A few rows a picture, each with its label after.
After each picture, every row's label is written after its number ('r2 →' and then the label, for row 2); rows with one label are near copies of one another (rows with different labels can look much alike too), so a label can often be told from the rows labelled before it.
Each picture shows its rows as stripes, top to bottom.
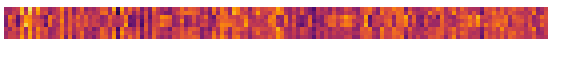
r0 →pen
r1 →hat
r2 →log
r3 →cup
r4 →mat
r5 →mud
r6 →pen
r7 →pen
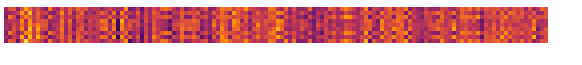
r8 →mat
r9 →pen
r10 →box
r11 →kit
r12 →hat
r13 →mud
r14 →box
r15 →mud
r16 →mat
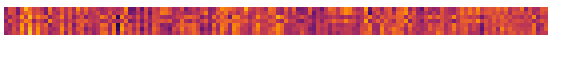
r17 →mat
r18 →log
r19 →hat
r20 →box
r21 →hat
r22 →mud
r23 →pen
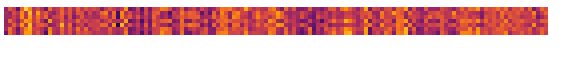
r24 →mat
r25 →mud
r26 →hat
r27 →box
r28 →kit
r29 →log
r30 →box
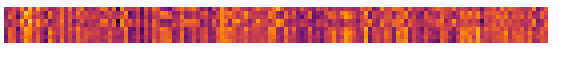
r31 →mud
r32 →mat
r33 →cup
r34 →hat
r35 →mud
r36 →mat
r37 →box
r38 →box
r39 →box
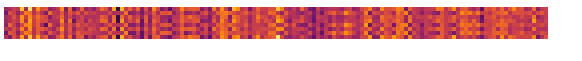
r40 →pen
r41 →box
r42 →hat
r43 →kit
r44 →box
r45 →kit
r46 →box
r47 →mud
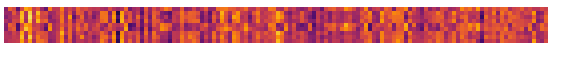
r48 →box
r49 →mud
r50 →pen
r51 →mud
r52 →log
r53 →mat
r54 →kit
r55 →pen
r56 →kit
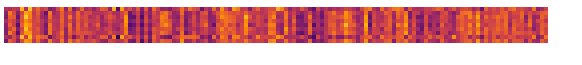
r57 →pen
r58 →box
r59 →mat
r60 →mat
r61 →log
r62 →mat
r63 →cup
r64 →hat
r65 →cup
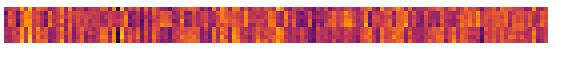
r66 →kit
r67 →cup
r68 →mat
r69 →cup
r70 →log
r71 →pen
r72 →kit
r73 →pen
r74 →hat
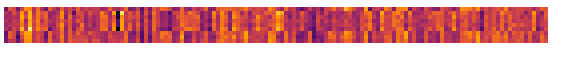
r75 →box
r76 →kit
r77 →hat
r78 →mud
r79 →pen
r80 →hat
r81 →cup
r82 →cup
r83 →cup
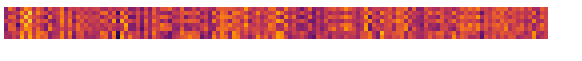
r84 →cup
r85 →hat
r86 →mat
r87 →kit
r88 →mat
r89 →box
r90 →kit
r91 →hat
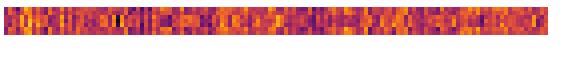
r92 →cup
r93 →box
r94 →kit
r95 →hat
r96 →mud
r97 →box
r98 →box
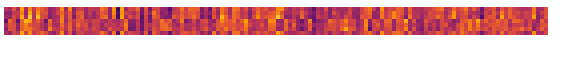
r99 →kit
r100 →mud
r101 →mud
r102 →cup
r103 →mat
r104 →log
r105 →kit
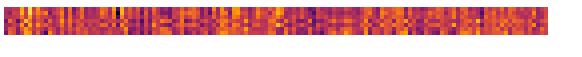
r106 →pen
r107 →hat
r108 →pen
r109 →cup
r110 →mud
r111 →mat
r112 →box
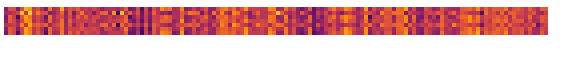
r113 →cup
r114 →pen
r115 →log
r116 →cup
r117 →hat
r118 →cup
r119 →cup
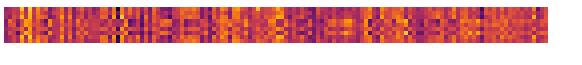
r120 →hat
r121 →pen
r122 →kit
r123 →box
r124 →mat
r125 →kit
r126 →log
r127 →kit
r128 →hat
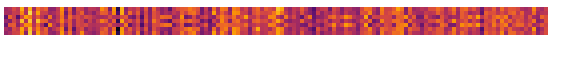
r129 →kit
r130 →pen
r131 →cup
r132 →mud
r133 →box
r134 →hat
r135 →pen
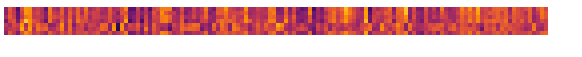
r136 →log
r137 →log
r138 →log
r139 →mat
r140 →kit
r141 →kit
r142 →log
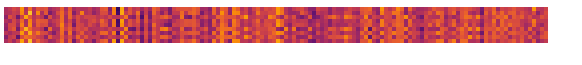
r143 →kit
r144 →pen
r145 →cup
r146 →kit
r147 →kit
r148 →mat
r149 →pen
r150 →mat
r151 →pen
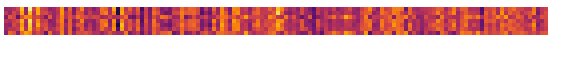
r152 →pen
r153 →mud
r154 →cup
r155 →pen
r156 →mud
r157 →pen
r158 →box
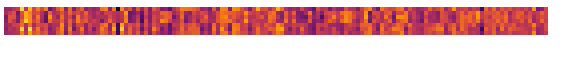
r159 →hat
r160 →mat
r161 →box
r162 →mat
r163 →kit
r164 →pen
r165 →hat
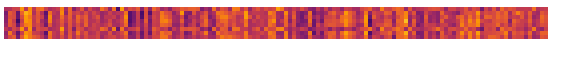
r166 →kit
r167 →cup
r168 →mat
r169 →log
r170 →log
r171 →kit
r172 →log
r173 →mat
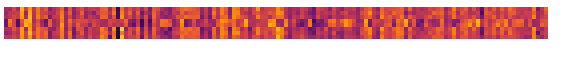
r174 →hat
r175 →pen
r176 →hat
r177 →cup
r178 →cup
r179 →kit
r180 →hat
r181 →kit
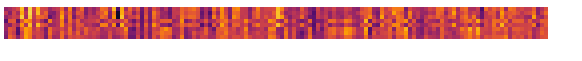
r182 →pen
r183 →mud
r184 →kit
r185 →cup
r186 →mud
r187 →log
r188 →log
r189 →cup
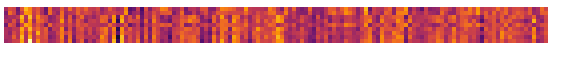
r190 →mat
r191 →box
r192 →pen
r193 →kit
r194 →box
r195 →hat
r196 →mud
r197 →kit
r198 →pen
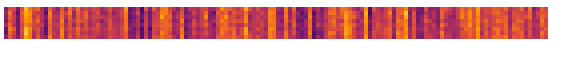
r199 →mat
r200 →log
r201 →log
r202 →cup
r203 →log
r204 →cup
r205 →cup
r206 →cup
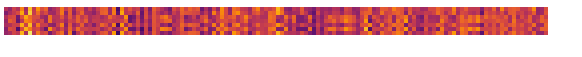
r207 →mud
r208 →pen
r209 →mat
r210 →log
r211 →pen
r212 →log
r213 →pen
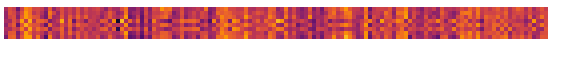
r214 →log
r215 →box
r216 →mat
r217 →kit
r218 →mat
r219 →hat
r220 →mat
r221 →box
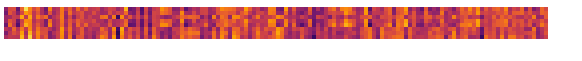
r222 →mat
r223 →cup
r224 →hat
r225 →cup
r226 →log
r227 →kit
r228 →hat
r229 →pen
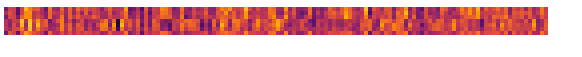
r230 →mat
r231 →log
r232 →cup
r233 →hat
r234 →mud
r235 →mud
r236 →mat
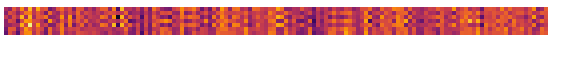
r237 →mud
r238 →box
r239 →kit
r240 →log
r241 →pen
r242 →cup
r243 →cup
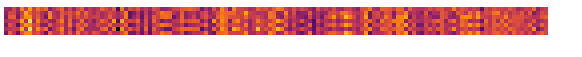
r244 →hat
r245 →mat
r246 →box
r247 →pen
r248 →log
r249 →hat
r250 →log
